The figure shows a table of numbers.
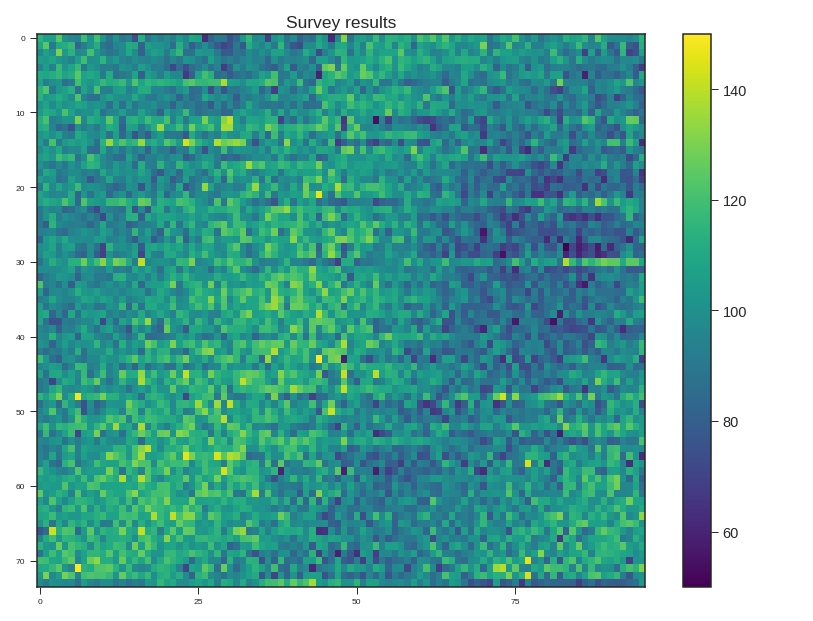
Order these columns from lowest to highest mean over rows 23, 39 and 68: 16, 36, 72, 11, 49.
72, 16, 11, 49, 36
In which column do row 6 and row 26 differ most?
82
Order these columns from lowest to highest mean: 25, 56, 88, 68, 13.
68, 88, 56, 13, 25
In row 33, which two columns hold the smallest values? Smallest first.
86, 85
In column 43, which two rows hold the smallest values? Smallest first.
71, 48
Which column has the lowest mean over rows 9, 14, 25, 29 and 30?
73
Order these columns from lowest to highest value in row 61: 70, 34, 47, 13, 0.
70, 13, 47, 0, 34
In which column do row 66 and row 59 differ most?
44
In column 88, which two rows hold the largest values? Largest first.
22, 46
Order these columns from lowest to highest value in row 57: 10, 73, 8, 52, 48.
48, 52, 73, 8, 10
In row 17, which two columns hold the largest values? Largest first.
33, 44
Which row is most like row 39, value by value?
26
